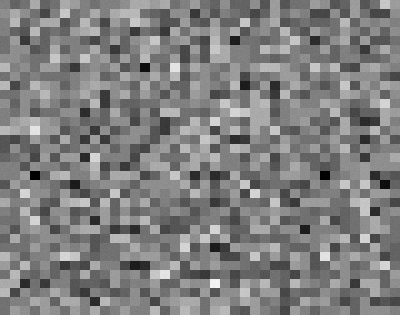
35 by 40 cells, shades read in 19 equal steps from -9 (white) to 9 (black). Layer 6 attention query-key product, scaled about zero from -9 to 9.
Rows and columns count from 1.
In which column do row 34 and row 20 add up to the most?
38
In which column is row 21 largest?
39
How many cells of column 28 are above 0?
19
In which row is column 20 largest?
20
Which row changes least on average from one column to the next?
9
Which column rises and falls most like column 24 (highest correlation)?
32
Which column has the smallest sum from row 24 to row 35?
37
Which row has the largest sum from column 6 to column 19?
30
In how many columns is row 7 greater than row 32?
19
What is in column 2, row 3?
-4
